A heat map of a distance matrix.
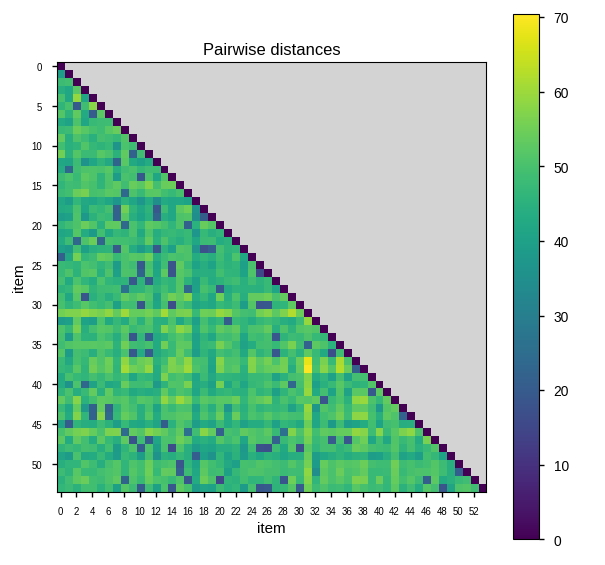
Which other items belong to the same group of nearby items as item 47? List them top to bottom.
9, 11, 27, 34, 36
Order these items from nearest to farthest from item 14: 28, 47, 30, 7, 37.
30, 7, 28, 47, 37
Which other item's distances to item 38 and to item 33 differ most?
42
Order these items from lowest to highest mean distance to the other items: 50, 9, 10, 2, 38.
10, 9, 50, 2, 38
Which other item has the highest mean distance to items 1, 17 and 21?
31
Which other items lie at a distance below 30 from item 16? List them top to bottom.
8, 20, 28, 46, 52
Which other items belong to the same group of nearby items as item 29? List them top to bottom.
3, 40
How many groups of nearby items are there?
16
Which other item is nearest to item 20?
52
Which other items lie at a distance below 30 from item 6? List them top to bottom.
4, 43, 44
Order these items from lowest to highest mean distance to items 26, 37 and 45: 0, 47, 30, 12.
30, 12, 0, 47
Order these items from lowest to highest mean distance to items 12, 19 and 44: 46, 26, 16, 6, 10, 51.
6, 10, 26, 51, 16, 46
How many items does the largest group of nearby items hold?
7
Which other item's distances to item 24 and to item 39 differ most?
41
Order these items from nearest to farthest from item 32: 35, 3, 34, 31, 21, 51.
21, 51, 3, 34, 35, 31
